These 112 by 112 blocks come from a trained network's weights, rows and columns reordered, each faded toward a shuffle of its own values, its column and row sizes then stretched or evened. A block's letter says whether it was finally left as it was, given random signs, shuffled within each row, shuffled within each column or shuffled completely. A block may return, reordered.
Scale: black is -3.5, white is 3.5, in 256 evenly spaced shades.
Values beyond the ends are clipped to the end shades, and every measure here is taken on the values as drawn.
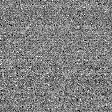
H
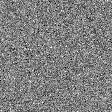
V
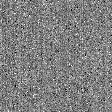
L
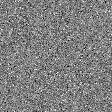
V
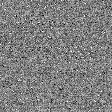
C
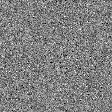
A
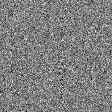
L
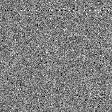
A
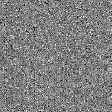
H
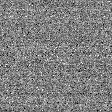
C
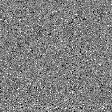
H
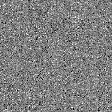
H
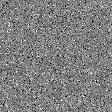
C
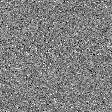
C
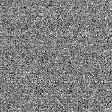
H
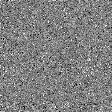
A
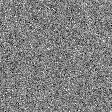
V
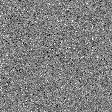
V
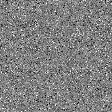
A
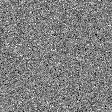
V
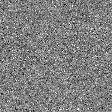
C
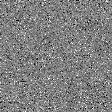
A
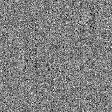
L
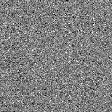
H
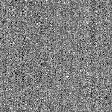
H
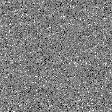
A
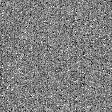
L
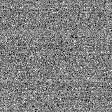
C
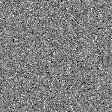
L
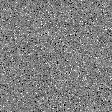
V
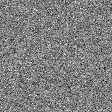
V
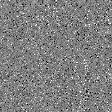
H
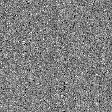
L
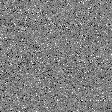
C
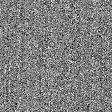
L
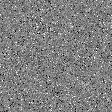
V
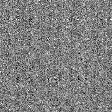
H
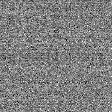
H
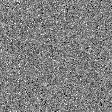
L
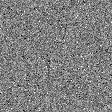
V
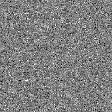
H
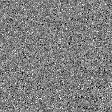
A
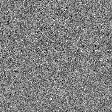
A
